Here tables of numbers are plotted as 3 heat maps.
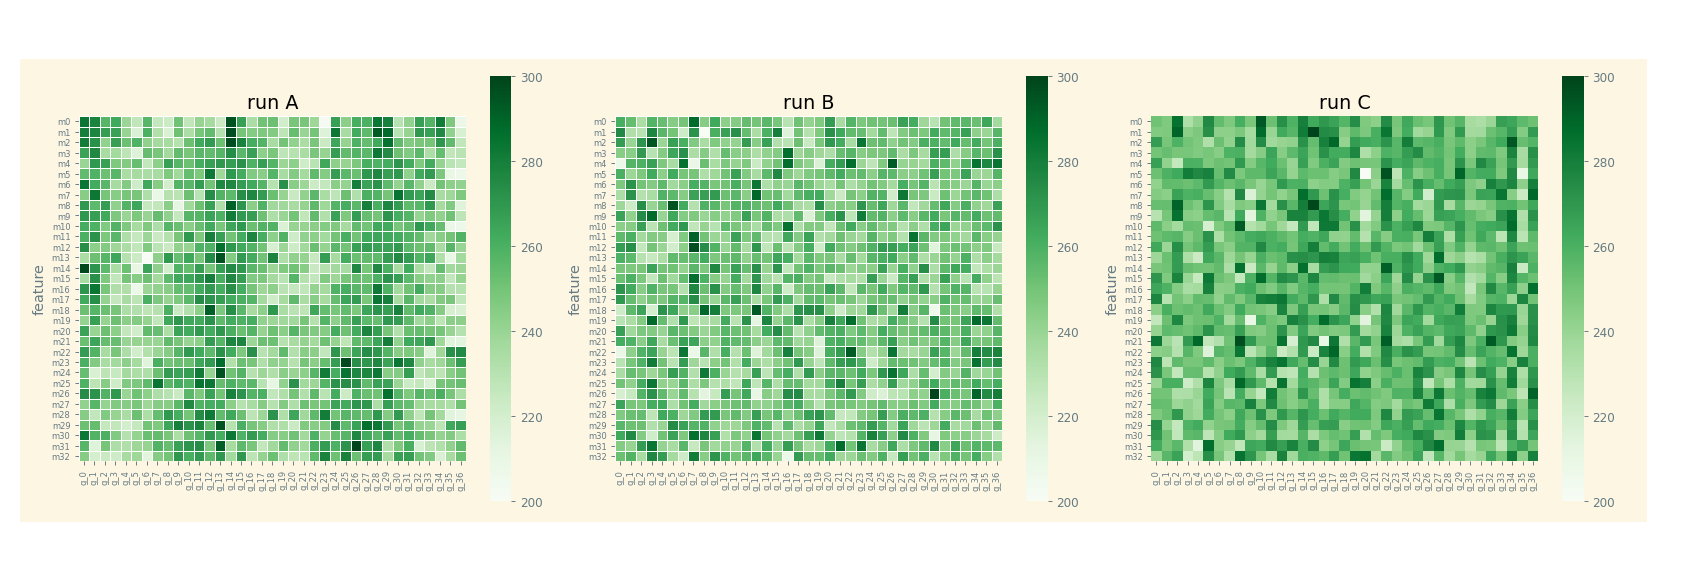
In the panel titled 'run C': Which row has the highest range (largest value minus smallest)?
m5
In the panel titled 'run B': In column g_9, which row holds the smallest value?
m26
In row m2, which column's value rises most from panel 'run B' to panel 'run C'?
g_16
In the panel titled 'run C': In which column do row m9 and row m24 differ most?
g_2
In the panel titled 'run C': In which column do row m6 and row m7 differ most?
g_26
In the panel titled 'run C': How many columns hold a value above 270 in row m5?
8
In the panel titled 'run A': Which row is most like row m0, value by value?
m1
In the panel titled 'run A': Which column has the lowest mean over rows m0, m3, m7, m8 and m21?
g_36
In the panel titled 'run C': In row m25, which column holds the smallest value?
g_3
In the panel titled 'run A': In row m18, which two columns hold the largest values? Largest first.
g_12, g_30
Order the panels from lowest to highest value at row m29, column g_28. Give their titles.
run B, run C, run A
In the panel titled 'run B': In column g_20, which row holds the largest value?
m19
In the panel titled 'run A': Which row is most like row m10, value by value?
m21
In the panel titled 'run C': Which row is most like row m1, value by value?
m8
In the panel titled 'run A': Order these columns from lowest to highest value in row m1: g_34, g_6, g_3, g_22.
g_22, g_6, g_3, g_34
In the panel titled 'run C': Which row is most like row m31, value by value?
m15
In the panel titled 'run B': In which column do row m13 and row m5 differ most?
g_3
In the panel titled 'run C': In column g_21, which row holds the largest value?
m12
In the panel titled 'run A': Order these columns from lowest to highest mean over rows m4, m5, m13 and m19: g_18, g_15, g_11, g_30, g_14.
g_11, g_18, g_14, g_15, g_30
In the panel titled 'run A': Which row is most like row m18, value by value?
m5
